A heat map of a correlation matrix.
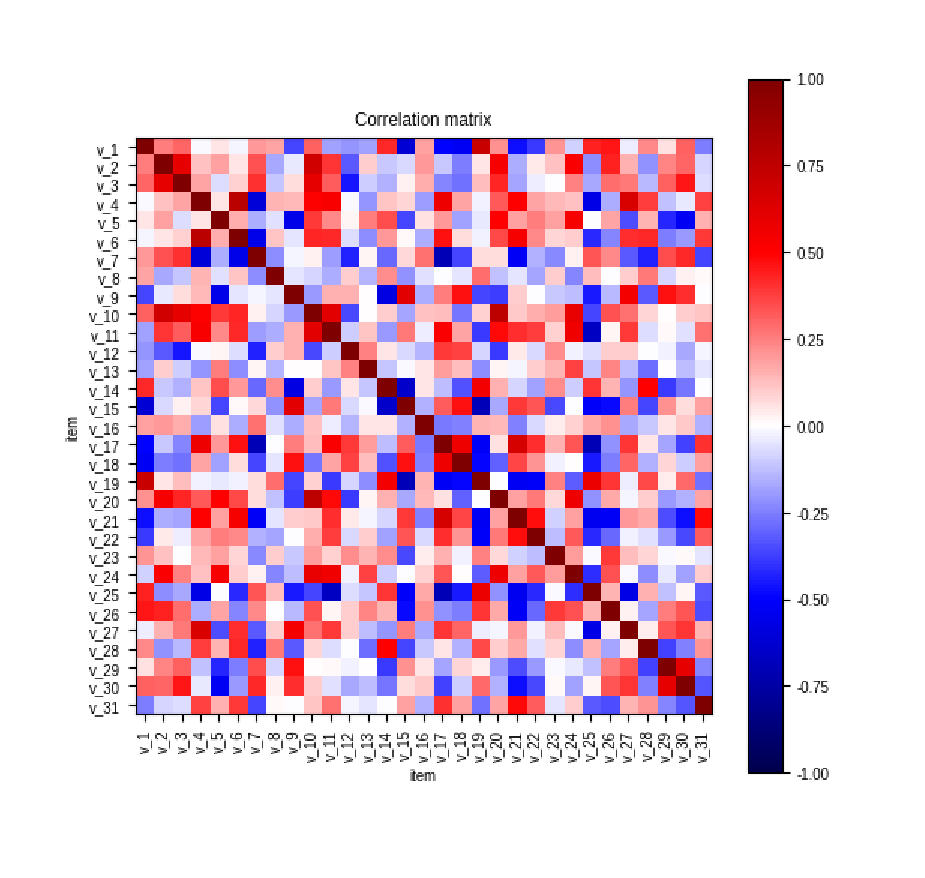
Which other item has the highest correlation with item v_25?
v_19
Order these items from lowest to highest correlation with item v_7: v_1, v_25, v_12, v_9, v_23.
v_12, v_23, v_9, v_1, v_25
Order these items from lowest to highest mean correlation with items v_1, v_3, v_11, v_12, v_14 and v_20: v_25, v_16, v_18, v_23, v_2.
v_18, v_25, v_16, v_23, v_2
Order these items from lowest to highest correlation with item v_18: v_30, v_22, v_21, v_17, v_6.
v_30, v_6, v_22, v_21, v_17
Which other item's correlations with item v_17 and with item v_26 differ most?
v_21
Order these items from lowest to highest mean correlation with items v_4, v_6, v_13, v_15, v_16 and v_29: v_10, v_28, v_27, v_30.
v_28, v_30, v_10, v_27
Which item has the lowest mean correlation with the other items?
v_25
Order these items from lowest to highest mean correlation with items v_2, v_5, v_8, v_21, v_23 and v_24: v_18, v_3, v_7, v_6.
v_7, v_18, v_3, v_6
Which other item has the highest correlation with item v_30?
v_29
